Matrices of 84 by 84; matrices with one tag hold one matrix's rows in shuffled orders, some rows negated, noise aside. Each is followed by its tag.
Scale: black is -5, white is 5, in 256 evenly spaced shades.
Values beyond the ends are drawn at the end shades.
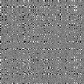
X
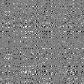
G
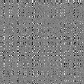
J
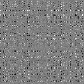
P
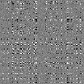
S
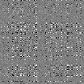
S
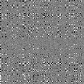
X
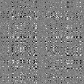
S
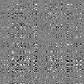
S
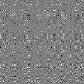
P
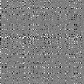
X
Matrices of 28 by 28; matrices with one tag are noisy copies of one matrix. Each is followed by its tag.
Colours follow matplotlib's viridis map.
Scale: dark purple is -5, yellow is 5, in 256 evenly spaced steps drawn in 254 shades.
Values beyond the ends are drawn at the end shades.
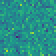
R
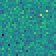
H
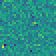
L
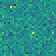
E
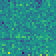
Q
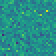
H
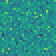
H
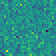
R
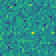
E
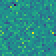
E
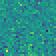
R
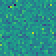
E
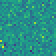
L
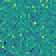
L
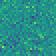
L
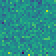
Q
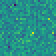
E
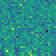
R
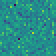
E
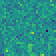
R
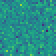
R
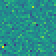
L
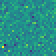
L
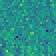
R
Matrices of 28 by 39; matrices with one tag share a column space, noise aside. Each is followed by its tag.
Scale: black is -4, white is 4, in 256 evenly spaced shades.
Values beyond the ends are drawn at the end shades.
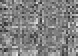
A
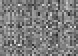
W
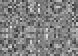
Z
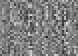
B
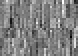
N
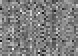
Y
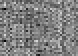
Y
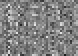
B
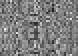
Z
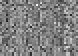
A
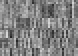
N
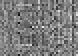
W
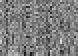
A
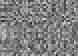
Z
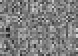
Z
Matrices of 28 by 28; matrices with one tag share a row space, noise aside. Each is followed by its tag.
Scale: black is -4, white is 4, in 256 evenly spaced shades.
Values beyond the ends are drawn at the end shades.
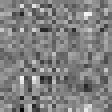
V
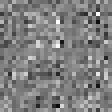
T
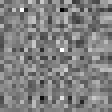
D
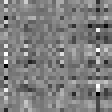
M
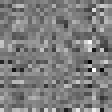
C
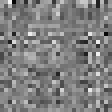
T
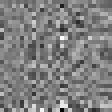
D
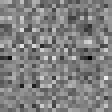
V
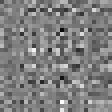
D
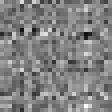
V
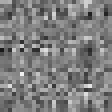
V
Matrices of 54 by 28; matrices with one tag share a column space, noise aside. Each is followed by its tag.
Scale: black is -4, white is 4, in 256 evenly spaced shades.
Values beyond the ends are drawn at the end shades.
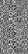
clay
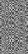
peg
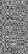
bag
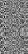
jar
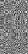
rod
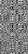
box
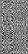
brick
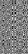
bag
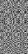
rod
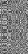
rod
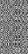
bag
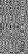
box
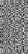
clay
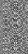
peg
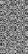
bag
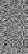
bag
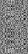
clay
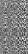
jar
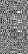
rod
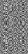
peg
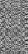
jar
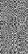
brick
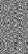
peg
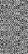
bag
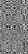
box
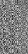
clay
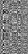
rod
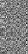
jar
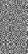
bag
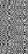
bag
